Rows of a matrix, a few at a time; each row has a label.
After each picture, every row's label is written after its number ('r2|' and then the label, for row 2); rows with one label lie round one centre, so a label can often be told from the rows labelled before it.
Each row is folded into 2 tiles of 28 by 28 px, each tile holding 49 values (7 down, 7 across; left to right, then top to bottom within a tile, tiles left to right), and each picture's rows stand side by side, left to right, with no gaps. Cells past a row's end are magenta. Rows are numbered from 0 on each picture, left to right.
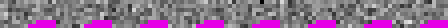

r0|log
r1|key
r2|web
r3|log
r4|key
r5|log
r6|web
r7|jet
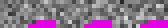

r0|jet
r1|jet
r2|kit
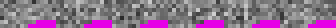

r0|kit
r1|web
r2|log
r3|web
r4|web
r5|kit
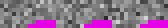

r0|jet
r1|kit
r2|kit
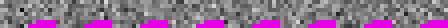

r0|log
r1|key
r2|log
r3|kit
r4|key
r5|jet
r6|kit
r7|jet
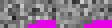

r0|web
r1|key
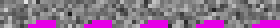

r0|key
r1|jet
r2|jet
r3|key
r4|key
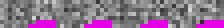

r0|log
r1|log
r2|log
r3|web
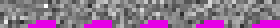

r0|kit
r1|jet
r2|key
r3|jet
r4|jet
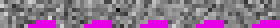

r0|log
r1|log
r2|jet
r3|key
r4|key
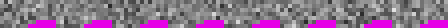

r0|jet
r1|kit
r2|key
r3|key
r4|jet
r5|web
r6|log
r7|log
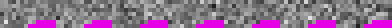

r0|kit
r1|kit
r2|log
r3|key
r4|jet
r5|kit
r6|key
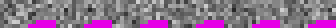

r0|jet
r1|web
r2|key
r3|key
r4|log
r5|log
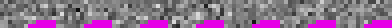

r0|kit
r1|log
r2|kit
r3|kit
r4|log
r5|jet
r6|jet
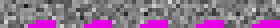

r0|kit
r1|log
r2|jet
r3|jet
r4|jet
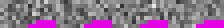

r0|log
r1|log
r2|jet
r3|kit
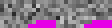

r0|jet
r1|kit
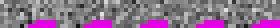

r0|log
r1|key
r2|kit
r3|jet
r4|key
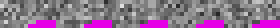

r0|kit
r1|kit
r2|web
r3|jet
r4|log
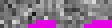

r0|jet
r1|log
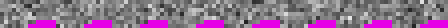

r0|kit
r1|log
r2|web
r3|jet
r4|jet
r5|log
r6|kit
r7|log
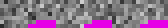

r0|jet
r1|kit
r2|kit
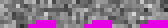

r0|key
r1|jet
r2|web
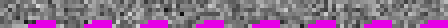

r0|web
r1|log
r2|kit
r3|jet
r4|log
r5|key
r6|log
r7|jet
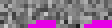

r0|key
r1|kit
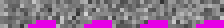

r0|log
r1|kit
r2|kit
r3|kit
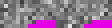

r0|jet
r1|web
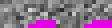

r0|key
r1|jet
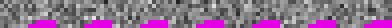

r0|web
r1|web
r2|log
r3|kit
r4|jet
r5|kit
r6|web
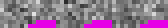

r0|log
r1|key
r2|log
